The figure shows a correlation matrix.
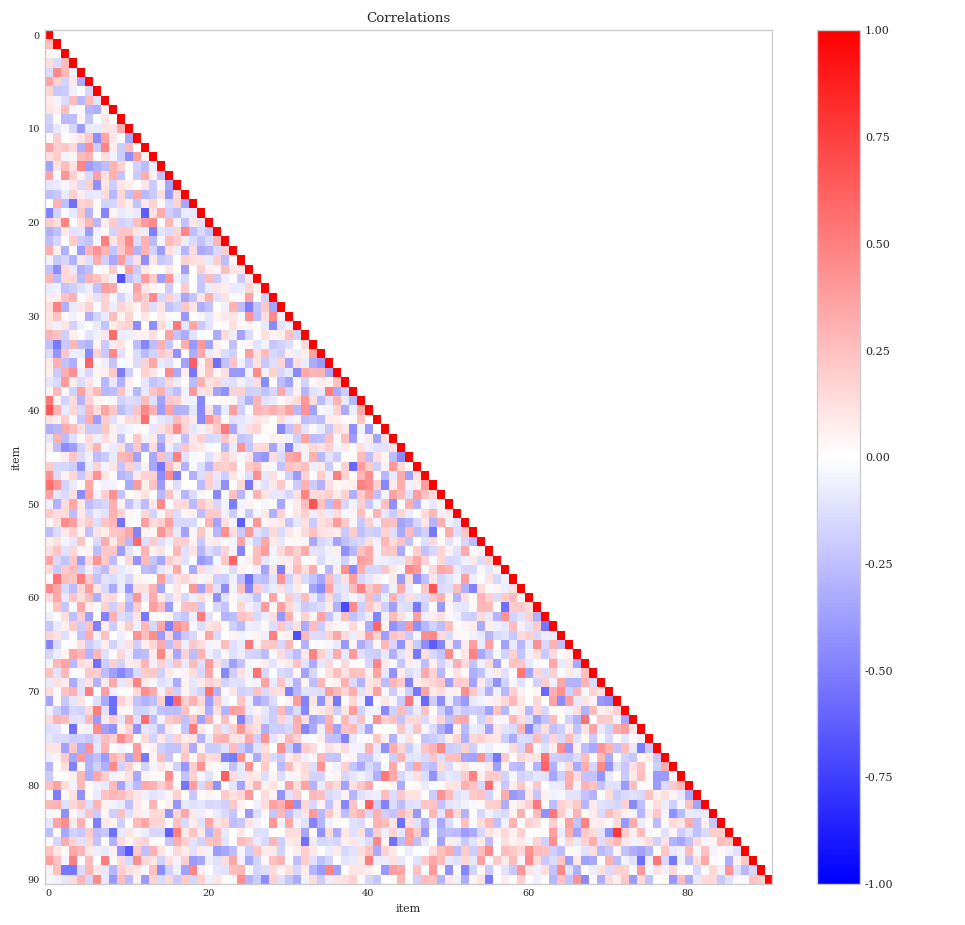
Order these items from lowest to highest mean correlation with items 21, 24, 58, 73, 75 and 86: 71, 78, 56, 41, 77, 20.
78, 56, 20, 77, 71, 41
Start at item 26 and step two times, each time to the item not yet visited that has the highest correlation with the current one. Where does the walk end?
59
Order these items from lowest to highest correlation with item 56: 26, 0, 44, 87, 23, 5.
44, 87, 5, 26, 0, 23
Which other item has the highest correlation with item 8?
32
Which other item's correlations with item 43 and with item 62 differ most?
77
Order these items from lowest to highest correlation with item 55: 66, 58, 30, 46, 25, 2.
66, 2, 25, 58, 46, 30
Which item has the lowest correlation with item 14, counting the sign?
46
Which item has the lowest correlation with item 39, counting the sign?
19
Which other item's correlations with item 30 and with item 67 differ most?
82
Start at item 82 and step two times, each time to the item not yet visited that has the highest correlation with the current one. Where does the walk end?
0
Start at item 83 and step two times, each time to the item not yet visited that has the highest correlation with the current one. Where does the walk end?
41
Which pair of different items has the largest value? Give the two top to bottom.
71, 85
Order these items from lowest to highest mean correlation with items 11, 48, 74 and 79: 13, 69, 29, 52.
52, 29, 69, 13
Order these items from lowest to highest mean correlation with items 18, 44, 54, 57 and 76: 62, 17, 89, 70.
70, 17, 62, 89
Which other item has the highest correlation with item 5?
35
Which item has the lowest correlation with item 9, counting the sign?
26
